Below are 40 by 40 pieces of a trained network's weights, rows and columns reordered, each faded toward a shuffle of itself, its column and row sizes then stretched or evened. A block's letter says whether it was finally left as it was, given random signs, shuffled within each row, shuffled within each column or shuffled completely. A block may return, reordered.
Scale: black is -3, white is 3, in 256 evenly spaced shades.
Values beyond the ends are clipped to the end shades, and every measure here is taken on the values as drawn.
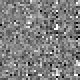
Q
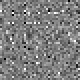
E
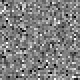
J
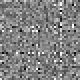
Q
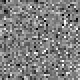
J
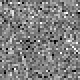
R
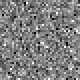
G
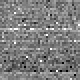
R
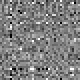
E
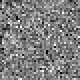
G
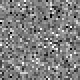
J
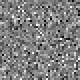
G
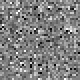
Q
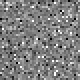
G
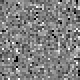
J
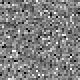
G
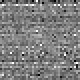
E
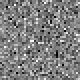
G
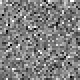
G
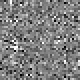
Q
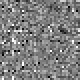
Q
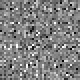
Q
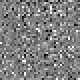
E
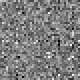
Q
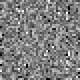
J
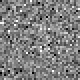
G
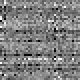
E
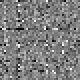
Q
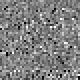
R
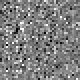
J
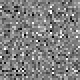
E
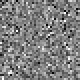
J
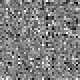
Q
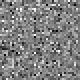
Q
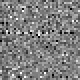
R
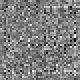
Q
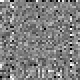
E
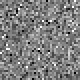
G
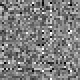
Q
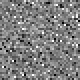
G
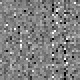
J
